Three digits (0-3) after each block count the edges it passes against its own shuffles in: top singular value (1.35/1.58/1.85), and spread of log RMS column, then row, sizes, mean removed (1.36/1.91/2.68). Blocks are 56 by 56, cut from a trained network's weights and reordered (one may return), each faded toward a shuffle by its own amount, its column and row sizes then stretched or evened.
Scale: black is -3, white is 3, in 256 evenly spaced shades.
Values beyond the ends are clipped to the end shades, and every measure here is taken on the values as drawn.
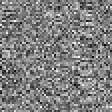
3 1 1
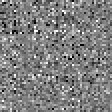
0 2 2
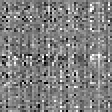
3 2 3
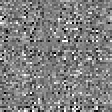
0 2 3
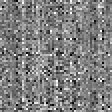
2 2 2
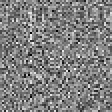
3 1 0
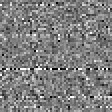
2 0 2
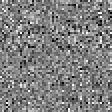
2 2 2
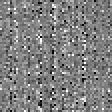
0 3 0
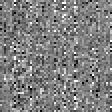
1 3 0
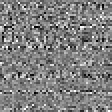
3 0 3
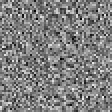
3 0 1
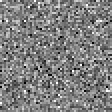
0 0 1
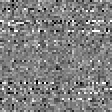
0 1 3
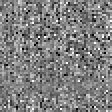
1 0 2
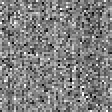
1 0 0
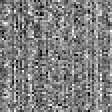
3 1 1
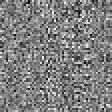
2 2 0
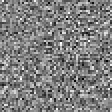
3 1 1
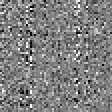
2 3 1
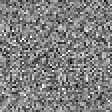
2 0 1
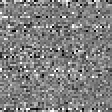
1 1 3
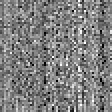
2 2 0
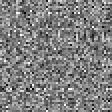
2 1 0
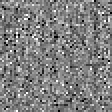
0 1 0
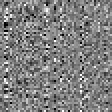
3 3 0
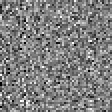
2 1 0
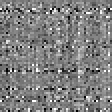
2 1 3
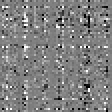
1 3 3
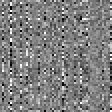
3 3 0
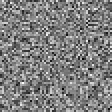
3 1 0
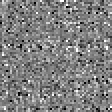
0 0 2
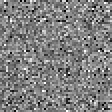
1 1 2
